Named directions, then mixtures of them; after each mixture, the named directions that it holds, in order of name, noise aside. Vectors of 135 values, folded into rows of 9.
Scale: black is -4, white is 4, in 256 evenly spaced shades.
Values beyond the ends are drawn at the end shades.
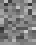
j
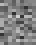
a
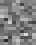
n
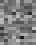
a, j, n.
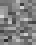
n.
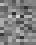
a.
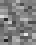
n.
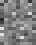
a, j, n.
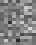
a, j, n.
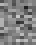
a.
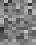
j.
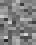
n.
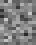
j, n.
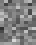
j, n.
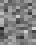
a, j.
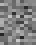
a.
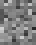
j, n.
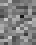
a, j, n.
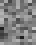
a, j, n.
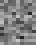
a, j, n.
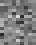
a.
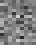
a.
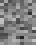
a, j.
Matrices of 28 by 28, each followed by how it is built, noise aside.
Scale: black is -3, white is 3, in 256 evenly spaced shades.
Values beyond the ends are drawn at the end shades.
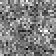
smooth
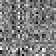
low rank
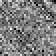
Toeplitz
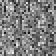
blocks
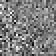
lower triangular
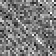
Toeplitz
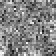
smooth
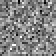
repeating columns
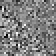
lower triangular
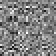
low rank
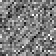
Hankel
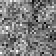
smooth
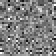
low rank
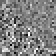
lower triangular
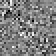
block diagonal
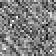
Toeplitz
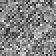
Hankel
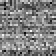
blocks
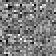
low rank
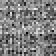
blocks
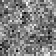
smooth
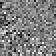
lower triangular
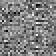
low rank
